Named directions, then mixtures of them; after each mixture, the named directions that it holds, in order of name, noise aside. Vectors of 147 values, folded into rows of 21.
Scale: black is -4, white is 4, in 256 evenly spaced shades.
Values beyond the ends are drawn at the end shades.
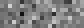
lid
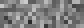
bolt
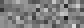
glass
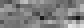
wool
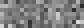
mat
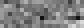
mat, wool.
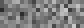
glass, lid.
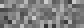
bolt, lid.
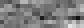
wool.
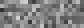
bolt, glass.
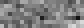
mat, wool.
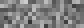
bolt.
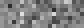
lid.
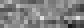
bolt, wool.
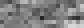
wool.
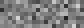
glass.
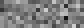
glass.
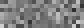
glass, mat.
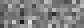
lid, mat.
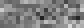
glass, wool.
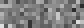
mat.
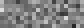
glass.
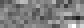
glass, wool.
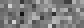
lid.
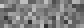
bolt.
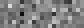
lid.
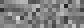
bolt, glass.
